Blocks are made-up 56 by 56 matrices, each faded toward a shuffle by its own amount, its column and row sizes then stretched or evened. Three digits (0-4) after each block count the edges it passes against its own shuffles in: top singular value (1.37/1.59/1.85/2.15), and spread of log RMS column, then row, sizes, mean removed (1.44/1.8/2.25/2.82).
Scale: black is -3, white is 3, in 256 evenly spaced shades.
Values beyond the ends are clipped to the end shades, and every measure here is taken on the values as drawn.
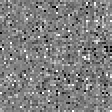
0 1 1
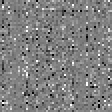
0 4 0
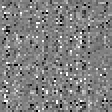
1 4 1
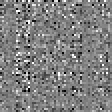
2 4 3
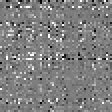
3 3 4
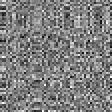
4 2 1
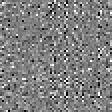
4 3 2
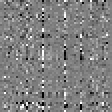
4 4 3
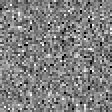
1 2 0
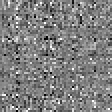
1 3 3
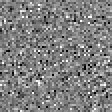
1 1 2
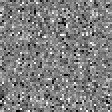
0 2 1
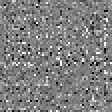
2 3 1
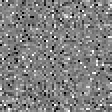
3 0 1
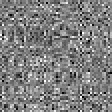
4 1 2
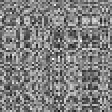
4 0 1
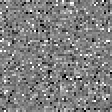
0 0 2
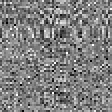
4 2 0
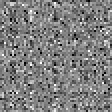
3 2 1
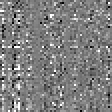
3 4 1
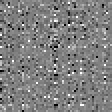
3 4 1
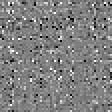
1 3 3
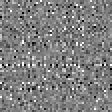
3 1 2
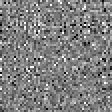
3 1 2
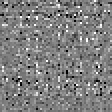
1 3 3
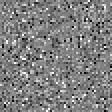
2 0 0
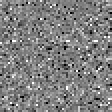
0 0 1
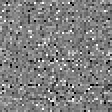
1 1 2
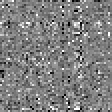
3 3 2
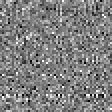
3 1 2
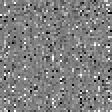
1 3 0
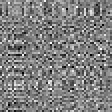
4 2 2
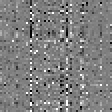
4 4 1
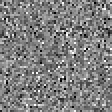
0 1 0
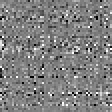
1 3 4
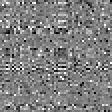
4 0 3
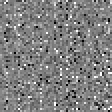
0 3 1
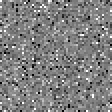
1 1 0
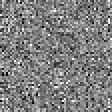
3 1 0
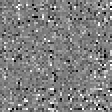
2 2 2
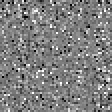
0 2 0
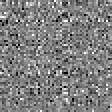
4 1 2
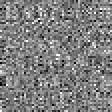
3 0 1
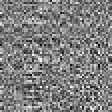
4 3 2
